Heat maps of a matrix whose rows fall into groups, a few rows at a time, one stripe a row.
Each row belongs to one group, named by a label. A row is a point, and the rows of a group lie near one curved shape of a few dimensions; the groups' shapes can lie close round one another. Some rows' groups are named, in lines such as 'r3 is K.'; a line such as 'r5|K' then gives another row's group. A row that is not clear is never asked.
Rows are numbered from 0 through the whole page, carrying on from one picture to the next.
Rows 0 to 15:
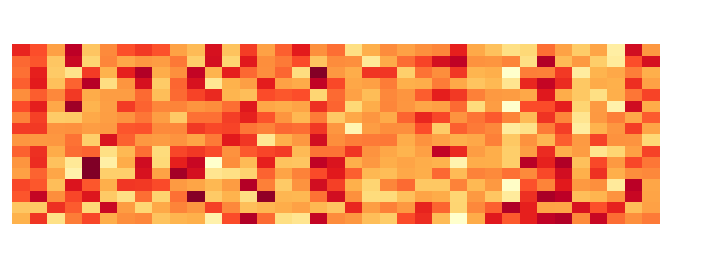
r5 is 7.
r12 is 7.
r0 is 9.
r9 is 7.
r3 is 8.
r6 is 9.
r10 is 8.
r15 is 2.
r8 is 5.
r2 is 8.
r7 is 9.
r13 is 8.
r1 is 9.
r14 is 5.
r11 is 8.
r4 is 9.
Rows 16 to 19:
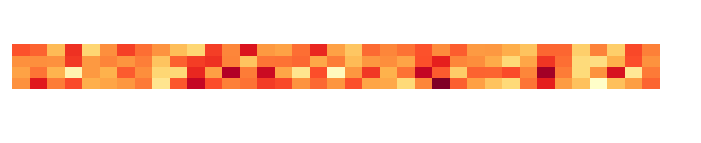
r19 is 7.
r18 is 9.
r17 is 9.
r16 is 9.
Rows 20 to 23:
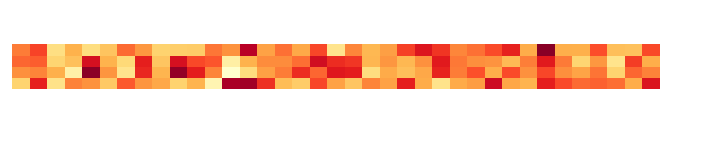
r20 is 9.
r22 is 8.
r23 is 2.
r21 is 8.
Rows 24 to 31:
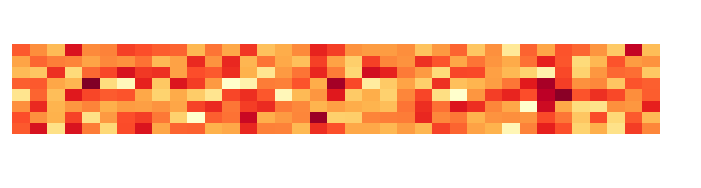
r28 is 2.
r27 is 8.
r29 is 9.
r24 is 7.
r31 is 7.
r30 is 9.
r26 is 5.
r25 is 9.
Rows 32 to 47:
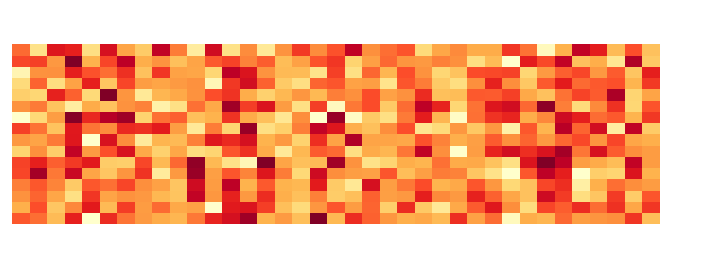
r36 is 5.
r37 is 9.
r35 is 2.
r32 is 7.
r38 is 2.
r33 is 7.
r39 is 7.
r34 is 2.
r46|2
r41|2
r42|8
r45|9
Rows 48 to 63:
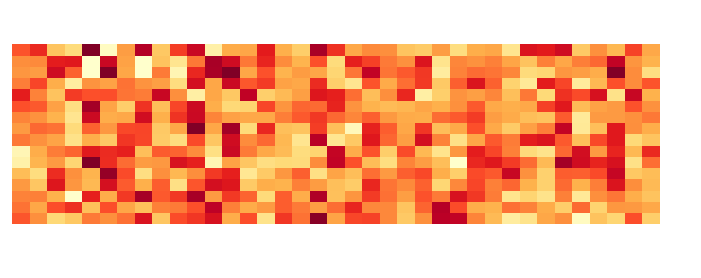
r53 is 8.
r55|9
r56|9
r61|8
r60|5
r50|5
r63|8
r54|8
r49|5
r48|8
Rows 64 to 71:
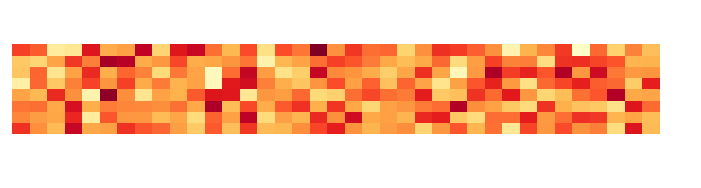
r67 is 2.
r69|9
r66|2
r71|7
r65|5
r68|5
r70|5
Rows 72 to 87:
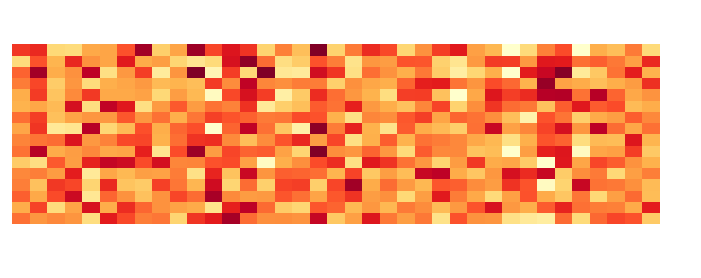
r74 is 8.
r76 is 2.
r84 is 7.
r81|8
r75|9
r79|2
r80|9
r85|7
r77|5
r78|9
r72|8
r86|2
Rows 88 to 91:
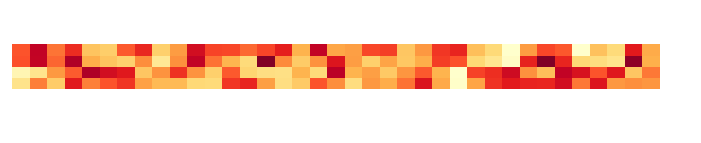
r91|2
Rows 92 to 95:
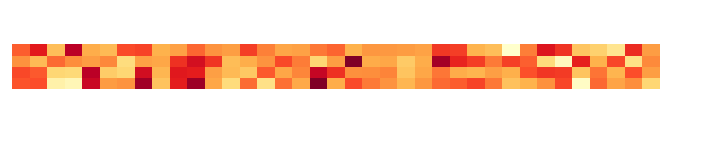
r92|7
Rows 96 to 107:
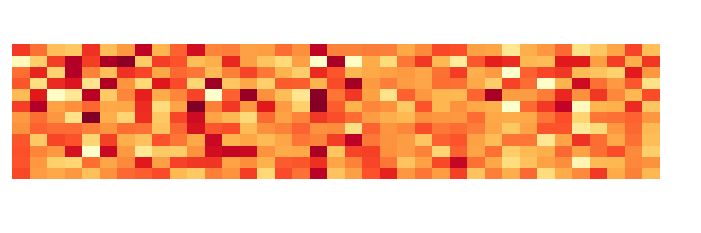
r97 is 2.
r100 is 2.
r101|8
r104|7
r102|8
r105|5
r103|9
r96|8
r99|7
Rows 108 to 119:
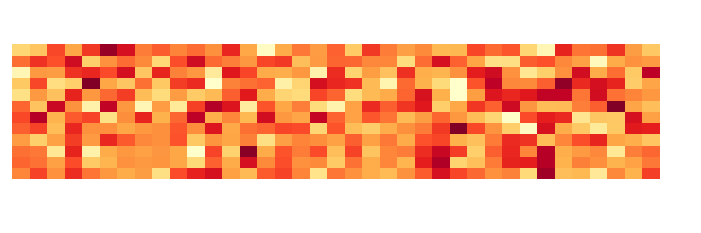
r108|5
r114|8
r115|9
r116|5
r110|2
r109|7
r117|9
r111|2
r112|2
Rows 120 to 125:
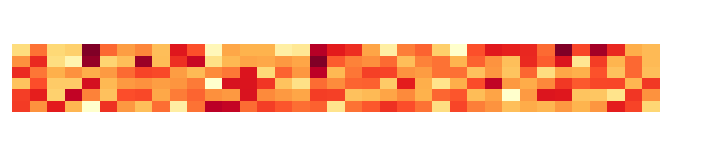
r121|8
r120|2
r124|7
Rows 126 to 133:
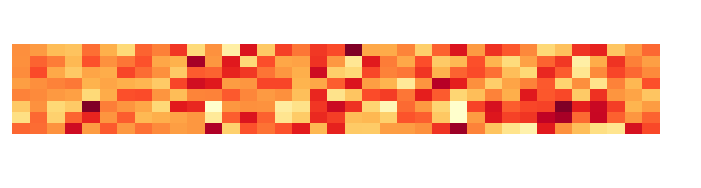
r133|9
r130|9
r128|9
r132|2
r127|9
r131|2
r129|7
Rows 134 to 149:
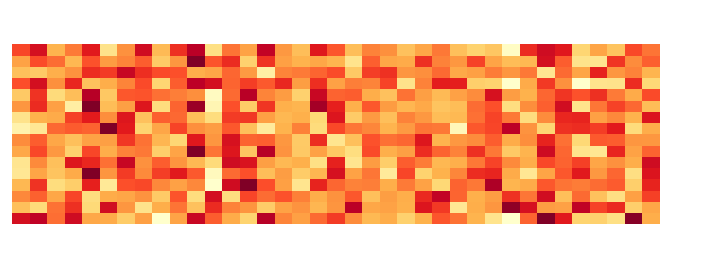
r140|2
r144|2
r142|9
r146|2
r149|8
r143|9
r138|2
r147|9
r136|5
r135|9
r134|8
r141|5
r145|2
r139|8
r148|5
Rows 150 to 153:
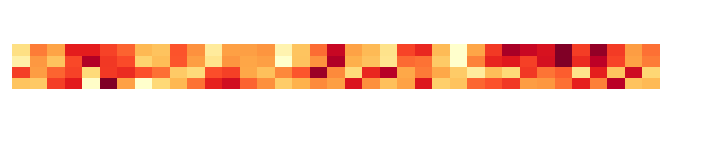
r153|5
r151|2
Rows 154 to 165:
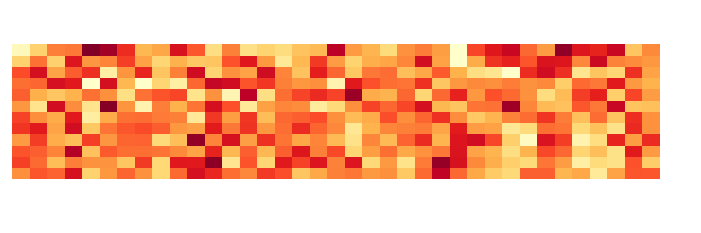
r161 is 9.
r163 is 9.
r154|2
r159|5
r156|8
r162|9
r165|7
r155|2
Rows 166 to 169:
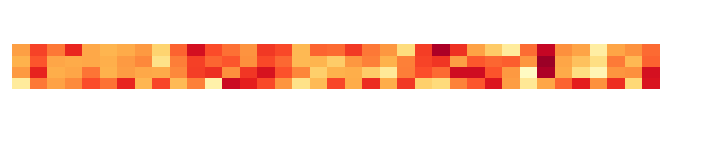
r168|9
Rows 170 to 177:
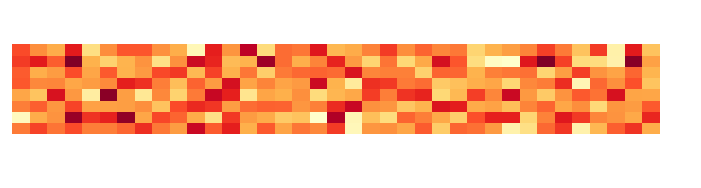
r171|8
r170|9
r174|5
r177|9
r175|7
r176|2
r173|9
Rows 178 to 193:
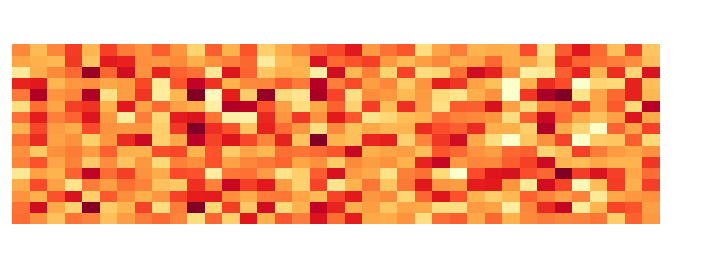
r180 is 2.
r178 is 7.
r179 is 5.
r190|9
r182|8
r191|7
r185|9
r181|8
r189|2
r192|8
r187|7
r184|8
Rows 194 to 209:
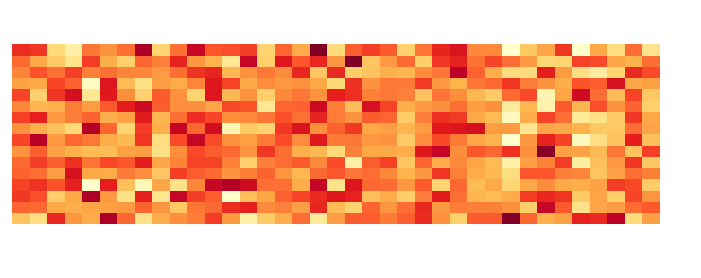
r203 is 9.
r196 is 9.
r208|9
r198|7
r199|5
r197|5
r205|7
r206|5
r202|8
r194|8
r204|9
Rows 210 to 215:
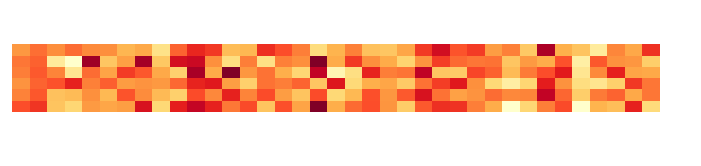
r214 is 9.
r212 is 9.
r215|8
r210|9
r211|8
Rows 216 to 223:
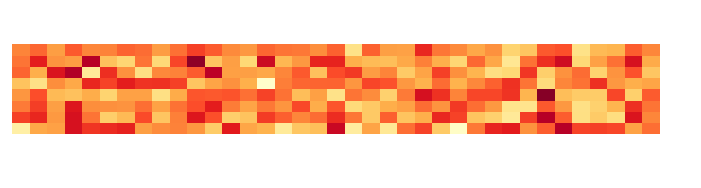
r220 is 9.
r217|8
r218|7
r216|9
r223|2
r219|5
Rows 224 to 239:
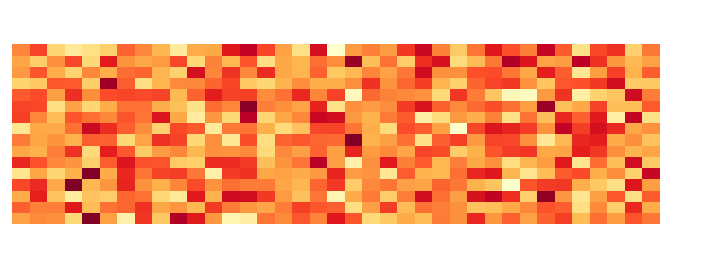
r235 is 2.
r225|5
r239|8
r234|9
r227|5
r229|9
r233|5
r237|9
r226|9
